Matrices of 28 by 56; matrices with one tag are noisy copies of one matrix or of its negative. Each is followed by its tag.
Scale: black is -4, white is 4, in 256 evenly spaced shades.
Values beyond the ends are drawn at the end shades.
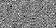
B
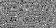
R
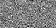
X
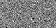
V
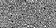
X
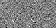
V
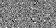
V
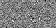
V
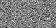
V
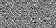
V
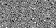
V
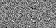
V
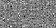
B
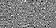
X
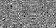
B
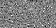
X
